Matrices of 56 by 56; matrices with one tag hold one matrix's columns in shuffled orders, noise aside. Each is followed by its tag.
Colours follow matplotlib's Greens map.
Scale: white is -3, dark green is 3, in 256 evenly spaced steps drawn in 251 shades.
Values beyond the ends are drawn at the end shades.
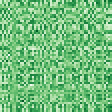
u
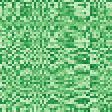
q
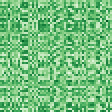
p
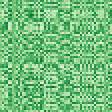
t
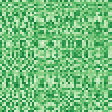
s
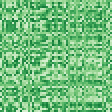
p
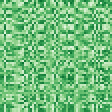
u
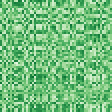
u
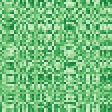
u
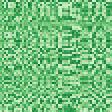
q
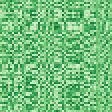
t
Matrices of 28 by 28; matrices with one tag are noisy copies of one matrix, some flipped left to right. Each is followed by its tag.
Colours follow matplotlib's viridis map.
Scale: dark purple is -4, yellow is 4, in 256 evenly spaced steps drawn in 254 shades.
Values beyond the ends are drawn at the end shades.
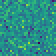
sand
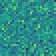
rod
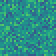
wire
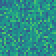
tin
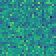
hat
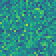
tin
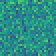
sand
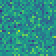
hat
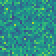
hat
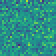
tin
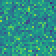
hat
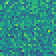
sand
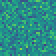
rod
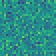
wire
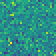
sand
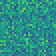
sand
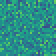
wire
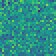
sand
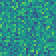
rod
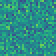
wire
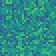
hat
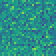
hat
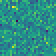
wire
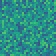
tin
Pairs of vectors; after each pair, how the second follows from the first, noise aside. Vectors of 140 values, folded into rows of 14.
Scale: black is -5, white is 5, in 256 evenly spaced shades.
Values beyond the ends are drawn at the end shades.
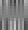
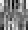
reversed, negated, scaled up.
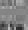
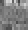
reversed, negated.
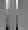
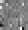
shuffled.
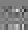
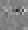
negated, partly zeroed.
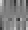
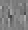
wrapped around, negated, shrunk.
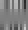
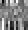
reversed, negated, scaled up.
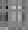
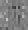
negated, partly zeroed.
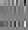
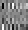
reversed, negated, scaled up.
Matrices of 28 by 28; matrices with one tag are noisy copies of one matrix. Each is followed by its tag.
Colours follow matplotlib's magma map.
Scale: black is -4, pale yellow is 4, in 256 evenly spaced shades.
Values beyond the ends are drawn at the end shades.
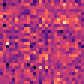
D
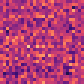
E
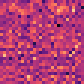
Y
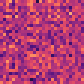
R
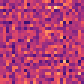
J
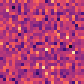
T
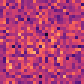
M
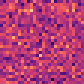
Y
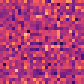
T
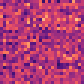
D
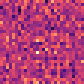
T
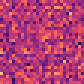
J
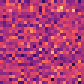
Y
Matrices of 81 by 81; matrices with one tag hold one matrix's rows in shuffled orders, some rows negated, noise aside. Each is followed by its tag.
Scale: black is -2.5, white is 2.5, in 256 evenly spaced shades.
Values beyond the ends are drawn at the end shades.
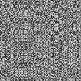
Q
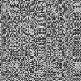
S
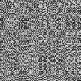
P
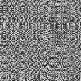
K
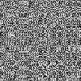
P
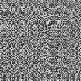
K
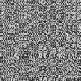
P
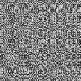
P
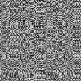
S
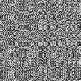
P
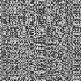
S
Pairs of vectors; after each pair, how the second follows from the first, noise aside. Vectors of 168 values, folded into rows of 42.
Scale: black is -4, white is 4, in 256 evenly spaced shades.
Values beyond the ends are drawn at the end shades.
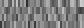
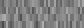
reversed, negated, shrunk.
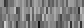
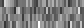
negated.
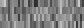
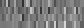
reversed, negated, partly zeroed.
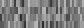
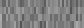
wrapped around, shrunk.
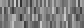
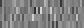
wrapped around, negated, partly zeroed.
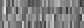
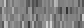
partly zeroed.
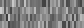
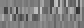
wrapped around, negated, partly zeroed.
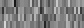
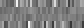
wrapped around, negated, partly zeroed.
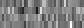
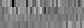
reversed, negated, partly zeroed.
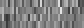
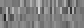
wrapped around, negated, partly zeroed.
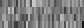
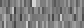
partly zeroed.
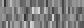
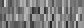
negated.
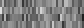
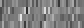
wrapped around, negated, partly zeroed.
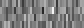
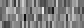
negated.
